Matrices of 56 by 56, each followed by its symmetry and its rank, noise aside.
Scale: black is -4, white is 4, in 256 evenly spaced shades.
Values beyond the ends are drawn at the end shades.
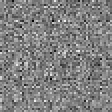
no symmetry, rank eight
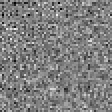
no symmetry, rank twelve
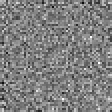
symmetric, rank eight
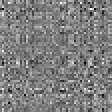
no symmetry, rank six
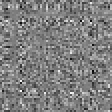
antisymmetric, rank eight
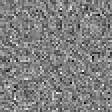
antisymmetric, rank twelve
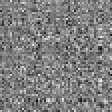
antisymmetric, rank eight
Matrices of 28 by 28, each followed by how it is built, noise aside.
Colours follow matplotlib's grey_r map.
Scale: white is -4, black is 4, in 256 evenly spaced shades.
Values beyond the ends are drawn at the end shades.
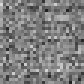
blocks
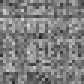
blocks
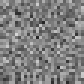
blocks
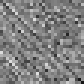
Toeplitz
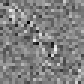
banded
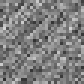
Hankel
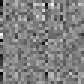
low rank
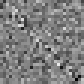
banded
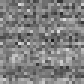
blocks
